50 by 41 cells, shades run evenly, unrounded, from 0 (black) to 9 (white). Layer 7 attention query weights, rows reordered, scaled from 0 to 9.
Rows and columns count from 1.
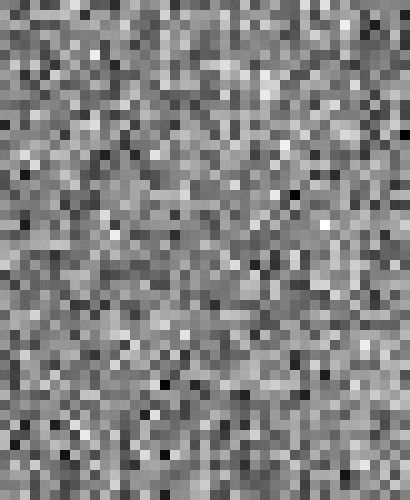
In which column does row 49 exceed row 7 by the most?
12
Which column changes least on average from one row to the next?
20
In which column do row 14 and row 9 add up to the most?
36
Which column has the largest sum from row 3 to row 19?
23
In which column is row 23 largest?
33
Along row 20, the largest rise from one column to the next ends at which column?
31
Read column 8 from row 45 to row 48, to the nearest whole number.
4 6 2 3
